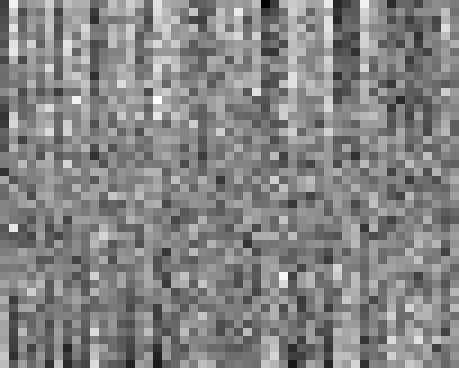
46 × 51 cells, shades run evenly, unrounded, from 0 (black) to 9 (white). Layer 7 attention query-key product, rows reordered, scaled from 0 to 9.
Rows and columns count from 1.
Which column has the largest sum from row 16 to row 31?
18
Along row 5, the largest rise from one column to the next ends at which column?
41
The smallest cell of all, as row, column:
1, 30
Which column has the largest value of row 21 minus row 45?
8
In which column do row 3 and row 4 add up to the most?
37
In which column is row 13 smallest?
45
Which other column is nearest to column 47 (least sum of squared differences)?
39
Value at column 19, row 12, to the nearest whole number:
7
